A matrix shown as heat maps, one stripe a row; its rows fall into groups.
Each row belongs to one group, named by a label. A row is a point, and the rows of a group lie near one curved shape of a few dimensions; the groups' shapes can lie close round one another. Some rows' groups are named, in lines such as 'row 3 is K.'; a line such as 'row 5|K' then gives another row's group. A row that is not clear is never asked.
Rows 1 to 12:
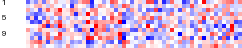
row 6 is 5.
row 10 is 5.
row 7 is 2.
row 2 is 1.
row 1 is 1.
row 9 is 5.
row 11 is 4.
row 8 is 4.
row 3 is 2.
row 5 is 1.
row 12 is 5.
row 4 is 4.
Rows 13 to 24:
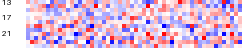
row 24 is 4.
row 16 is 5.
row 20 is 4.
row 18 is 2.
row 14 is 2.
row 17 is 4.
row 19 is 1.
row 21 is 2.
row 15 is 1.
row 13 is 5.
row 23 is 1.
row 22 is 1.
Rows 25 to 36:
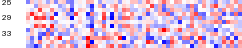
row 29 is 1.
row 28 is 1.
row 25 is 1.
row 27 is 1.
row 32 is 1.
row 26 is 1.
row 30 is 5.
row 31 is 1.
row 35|1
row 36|4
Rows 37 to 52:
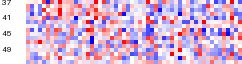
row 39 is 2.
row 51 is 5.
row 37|2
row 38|2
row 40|5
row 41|2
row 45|5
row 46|1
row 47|4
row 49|5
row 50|4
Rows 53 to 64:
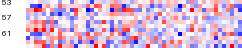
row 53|1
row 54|5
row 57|1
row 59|1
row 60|1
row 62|4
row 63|4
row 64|2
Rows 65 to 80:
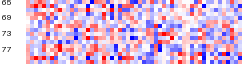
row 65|4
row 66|1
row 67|4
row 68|1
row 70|2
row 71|2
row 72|4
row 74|4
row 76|2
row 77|2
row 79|1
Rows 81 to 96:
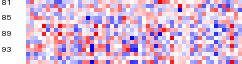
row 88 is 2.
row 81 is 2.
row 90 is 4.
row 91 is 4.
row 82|5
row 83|5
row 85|4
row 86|4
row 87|2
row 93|4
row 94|4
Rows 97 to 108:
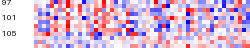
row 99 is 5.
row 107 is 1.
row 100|5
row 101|2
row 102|5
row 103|2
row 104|5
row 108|5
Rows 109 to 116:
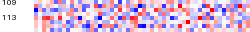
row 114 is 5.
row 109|1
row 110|4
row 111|1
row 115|4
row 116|5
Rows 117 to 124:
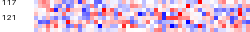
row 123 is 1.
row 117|1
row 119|2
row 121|2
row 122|5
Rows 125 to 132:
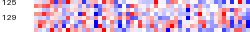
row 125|2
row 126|4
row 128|1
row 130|1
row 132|2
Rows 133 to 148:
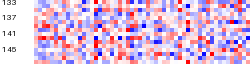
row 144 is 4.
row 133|4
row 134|5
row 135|4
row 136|4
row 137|5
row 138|5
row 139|4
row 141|1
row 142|1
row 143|5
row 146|1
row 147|4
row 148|5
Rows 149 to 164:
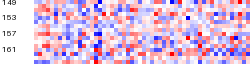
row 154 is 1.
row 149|1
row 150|1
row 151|4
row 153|5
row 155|5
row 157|1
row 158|5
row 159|1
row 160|1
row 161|5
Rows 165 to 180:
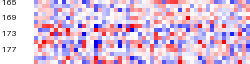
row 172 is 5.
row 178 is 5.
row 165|2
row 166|5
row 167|4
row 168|1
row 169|5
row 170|1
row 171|1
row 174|1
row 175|1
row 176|1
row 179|4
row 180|4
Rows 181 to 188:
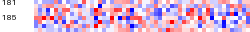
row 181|2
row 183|5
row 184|5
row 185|1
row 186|1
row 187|4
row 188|2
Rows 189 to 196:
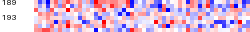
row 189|5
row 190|5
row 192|4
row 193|1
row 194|2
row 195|2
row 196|4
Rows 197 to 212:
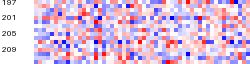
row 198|4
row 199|2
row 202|4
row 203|5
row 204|4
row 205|2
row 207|1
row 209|1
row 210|5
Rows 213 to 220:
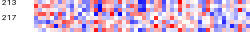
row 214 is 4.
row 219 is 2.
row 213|4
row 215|4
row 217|1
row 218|4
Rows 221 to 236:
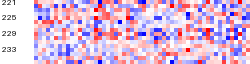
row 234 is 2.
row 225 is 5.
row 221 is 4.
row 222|1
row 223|4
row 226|1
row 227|5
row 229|4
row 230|5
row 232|2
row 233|5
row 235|4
